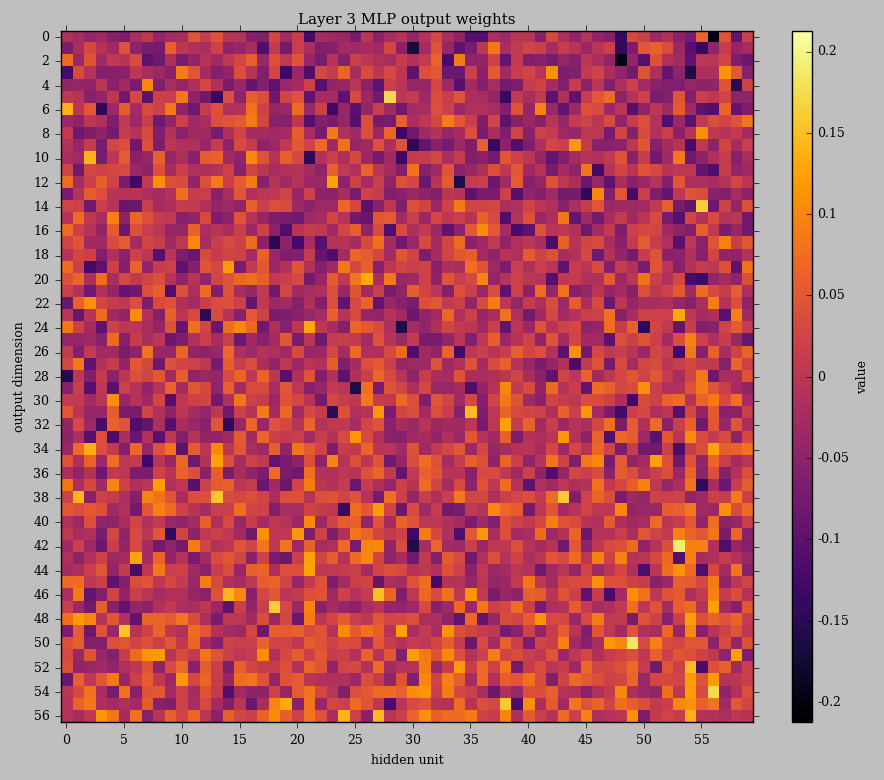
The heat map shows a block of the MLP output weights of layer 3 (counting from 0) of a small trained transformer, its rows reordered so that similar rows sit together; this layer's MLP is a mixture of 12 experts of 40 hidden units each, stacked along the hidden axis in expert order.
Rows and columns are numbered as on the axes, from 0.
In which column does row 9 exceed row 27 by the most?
44
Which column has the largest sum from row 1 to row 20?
16
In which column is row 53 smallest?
0
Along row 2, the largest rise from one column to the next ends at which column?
34
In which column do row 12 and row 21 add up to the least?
6
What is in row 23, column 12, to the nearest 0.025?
-0.15
